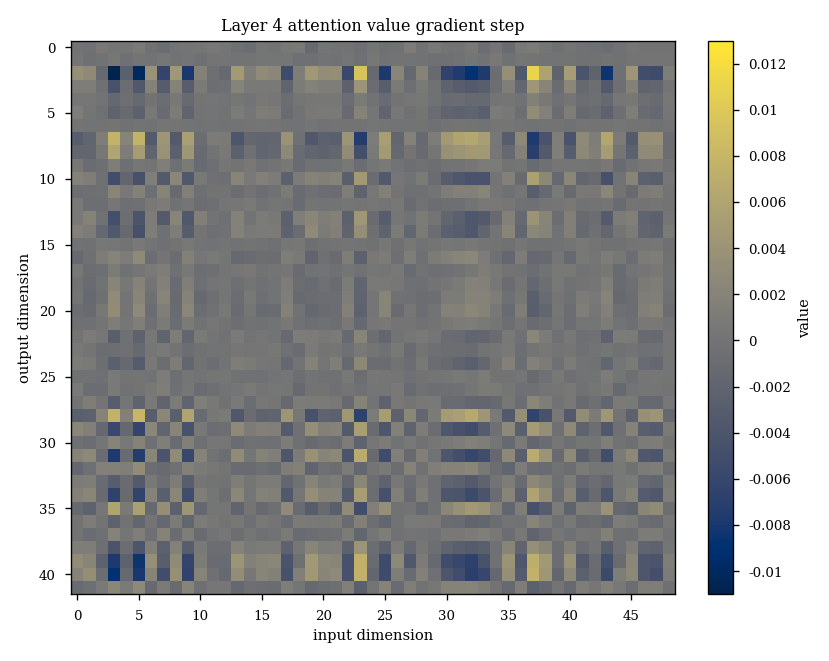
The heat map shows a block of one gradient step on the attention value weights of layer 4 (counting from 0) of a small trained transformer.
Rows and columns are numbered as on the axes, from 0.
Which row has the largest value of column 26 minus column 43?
2
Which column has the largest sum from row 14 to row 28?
3
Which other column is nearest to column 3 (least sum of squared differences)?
5
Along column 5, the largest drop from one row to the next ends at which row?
29
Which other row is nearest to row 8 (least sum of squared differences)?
35
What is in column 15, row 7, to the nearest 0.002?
-0.002
